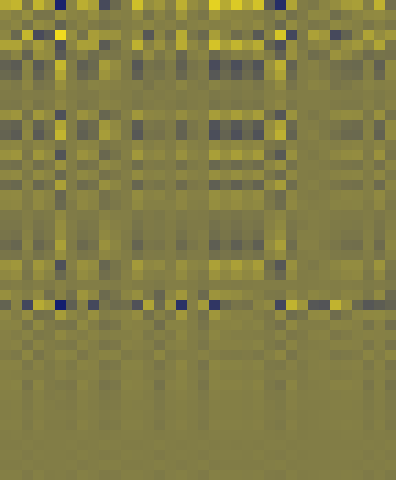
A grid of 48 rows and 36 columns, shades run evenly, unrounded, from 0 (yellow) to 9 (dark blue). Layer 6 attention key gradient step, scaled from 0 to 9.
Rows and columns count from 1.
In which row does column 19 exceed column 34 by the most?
4
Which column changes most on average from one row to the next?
6
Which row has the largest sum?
31
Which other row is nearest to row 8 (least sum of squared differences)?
13
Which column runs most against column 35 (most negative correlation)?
25
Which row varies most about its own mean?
1
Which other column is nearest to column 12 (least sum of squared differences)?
18
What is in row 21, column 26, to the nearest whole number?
5
